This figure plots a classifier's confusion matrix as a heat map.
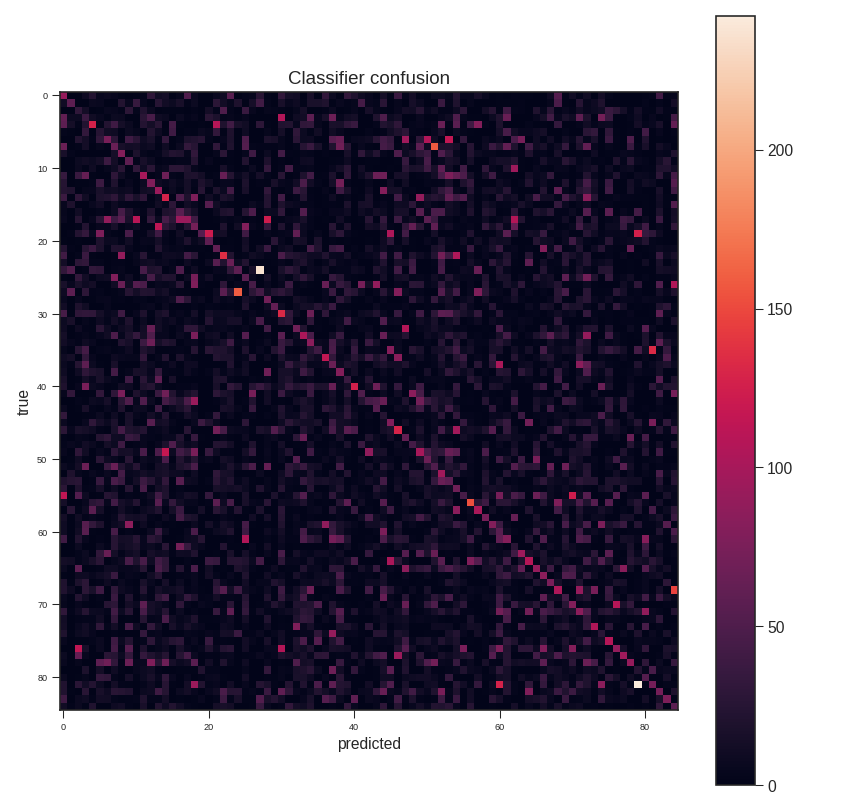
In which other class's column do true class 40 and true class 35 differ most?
81
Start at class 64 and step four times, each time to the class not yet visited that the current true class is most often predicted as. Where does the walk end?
37
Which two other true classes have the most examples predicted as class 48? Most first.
41, 18
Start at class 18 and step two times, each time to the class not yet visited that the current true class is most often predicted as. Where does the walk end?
44
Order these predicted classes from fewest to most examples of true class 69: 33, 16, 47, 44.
16, 47, 33, 44
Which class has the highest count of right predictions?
56
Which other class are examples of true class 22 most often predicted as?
54
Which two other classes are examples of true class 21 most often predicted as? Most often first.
66, 78
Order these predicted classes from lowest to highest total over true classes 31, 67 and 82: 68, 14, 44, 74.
74, 14, 68, 44
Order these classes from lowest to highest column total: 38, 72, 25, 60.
25, 38, 60, 72
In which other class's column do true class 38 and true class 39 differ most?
28
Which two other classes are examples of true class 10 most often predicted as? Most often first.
62, 52
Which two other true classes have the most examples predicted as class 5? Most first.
19, 78
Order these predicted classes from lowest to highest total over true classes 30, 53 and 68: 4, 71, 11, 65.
65, 4, 11, 71
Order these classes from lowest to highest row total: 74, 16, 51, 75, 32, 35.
74, 32, 75, 16, 35, 51
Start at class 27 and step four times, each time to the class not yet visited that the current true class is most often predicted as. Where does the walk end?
11
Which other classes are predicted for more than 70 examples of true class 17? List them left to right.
6, 10, 16, 28, 62
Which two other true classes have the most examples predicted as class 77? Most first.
65, 51
